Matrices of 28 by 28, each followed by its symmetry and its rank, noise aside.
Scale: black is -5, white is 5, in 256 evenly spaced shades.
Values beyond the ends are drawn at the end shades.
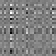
no symmetry, rank one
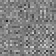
symmetric, rank three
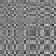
symmetric, rank one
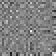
symmetric, rank three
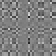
no symmetry, rank two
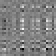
no symmetry, rank one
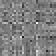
antisymmetric, rank two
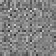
symmetric, rank three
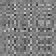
no symmetry, rank two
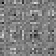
symmetric, rank three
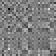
symmetric, rank three
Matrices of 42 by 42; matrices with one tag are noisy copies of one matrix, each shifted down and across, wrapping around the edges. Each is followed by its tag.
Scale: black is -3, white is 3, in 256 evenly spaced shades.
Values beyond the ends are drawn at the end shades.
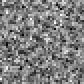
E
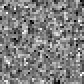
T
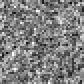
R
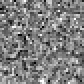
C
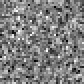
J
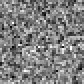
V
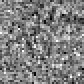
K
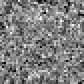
K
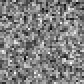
J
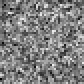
V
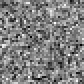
R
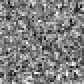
V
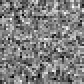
K
